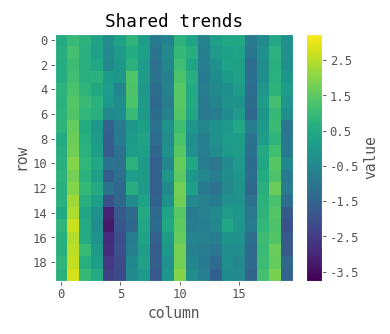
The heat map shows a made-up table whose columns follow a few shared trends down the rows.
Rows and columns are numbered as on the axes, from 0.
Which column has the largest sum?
1
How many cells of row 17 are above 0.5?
6
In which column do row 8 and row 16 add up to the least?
4
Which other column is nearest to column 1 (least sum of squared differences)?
10
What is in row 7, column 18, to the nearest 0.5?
1
